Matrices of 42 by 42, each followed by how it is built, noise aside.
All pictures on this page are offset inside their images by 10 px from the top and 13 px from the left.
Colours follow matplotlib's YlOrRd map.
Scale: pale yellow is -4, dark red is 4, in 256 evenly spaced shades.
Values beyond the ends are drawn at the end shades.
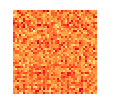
blocks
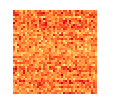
blocks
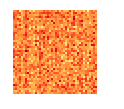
blocks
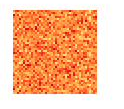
repeating rows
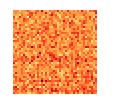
blocks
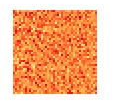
repeating rows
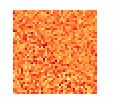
lower triangular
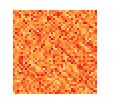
Toeplitz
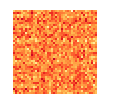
blocks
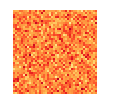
Toeplitz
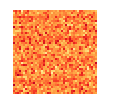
blocks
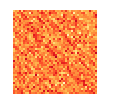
Toeplitz
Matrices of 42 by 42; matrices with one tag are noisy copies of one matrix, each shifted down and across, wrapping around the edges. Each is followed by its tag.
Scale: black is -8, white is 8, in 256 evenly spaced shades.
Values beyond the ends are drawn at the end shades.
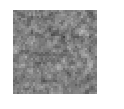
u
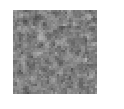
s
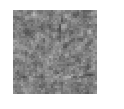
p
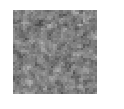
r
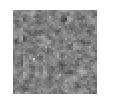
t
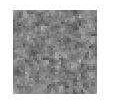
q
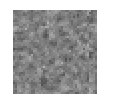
t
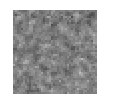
r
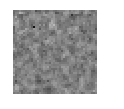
s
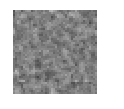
s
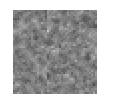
t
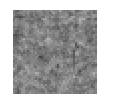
p
